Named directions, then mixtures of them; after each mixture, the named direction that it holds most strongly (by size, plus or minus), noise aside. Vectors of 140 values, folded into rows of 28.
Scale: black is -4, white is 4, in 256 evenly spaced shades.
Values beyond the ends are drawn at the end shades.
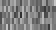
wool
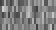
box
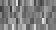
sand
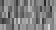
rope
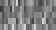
sand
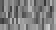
rope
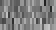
rope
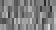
rope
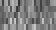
sand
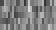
rope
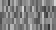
wool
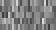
rope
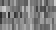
wool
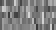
box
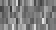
sand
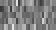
sand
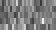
sand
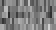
rope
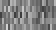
wool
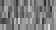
rope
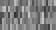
wool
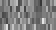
sand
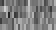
rope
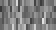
sand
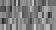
sand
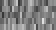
sand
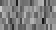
sand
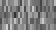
wool
